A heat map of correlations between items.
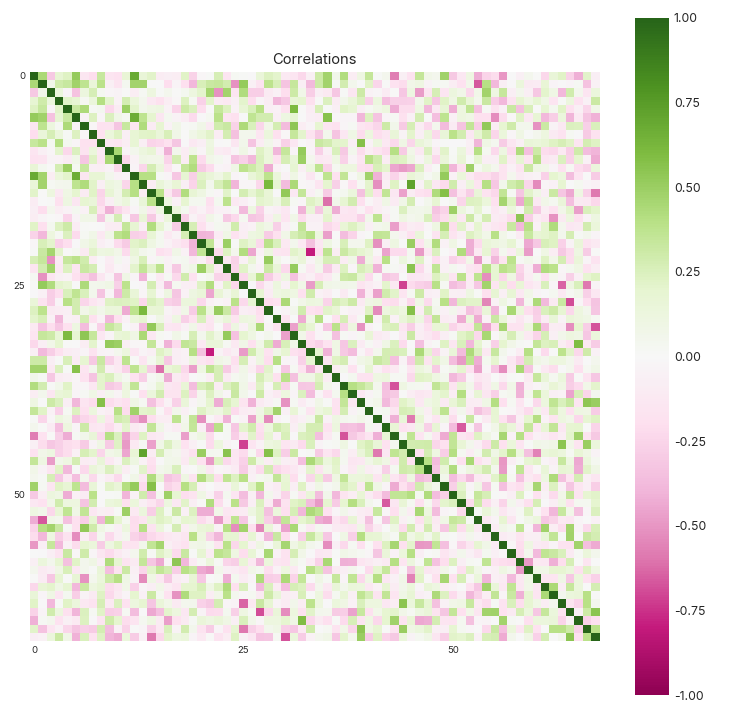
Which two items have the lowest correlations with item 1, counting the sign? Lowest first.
53, 24
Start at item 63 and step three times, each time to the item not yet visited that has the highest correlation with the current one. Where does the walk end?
39
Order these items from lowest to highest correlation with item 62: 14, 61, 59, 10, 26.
10, 26, 59, 14, 61
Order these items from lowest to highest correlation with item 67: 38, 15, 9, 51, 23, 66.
9, 15, 23, 38, 51, 66
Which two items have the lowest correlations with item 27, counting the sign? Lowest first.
64, 54
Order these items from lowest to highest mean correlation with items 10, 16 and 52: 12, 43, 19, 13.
12, 43, 13, 19
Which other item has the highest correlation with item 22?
28
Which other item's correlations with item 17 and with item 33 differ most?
21
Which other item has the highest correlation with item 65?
32
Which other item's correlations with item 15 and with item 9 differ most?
58
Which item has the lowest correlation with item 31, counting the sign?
30
